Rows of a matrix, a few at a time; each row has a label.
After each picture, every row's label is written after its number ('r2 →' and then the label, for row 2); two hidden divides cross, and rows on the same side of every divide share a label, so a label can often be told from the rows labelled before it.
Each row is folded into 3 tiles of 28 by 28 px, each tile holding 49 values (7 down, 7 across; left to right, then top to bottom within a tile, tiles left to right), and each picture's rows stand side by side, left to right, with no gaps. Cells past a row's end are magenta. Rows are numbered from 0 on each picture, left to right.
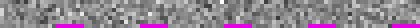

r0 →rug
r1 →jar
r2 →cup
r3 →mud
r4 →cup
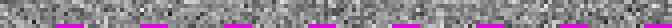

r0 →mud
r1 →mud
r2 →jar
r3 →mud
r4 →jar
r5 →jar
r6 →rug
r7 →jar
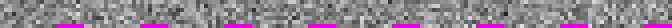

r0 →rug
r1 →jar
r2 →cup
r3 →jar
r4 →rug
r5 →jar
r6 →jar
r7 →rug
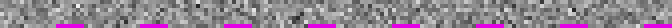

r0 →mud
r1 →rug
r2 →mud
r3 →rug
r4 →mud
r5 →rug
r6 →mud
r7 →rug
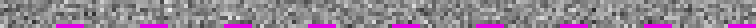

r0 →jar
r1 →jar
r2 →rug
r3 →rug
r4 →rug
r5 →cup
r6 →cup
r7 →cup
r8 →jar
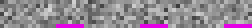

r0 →cup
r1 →cup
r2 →mud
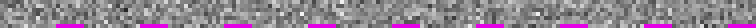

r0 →mud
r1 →jar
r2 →rug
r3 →jar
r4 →rug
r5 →mud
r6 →mud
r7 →jar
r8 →cup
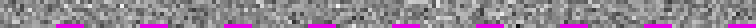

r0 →rug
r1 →jar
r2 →mud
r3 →rug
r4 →jar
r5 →cup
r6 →rug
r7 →cup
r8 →mud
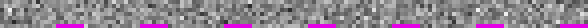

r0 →jar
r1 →mud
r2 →jar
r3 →jar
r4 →cup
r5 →mud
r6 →rug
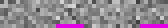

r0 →jar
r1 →cup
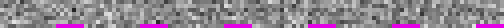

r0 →mud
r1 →rug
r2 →cup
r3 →jar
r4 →cup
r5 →jar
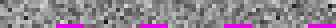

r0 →mud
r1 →rug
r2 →mud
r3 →jar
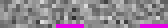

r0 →jar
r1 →rug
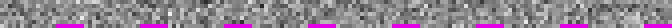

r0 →mud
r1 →rug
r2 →rug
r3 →mud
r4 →mud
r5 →mud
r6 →mud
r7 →jar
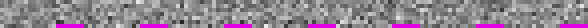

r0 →mud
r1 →jar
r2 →cup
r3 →cup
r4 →mud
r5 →rug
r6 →rug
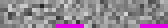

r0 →cup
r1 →mud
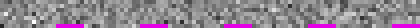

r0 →cup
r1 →mud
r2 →rug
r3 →cup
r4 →mud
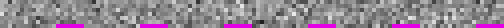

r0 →rug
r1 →jar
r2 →cup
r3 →cup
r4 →rug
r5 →rug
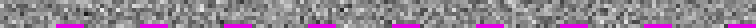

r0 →mud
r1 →jar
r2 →cup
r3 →cup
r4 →cup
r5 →cup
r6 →rug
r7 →rug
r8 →rug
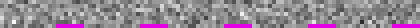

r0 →rug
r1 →mud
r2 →cup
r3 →mud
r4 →jar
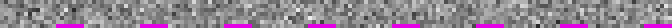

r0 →mud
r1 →mud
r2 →mud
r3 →rug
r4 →mud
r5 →cup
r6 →cup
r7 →mud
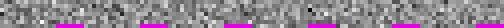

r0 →jar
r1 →mud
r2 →mud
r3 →cup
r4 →cup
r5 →rug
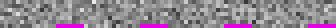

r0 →jar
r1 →mud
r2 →cup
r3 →rug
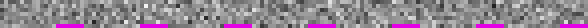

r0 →jar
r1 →jar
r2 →rug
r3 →mud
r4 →rug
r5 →mud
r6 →jar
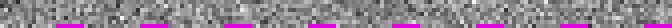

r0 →mud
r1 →mud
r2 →cup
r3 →jar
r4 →mud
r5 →jar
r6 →jar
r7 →cup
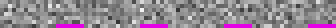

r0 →cup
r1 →mud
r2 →mud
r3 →cup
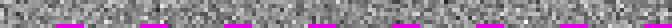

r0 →rug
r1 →mud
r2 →cup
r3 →jar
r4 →cup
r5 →cup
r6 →mud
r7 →rug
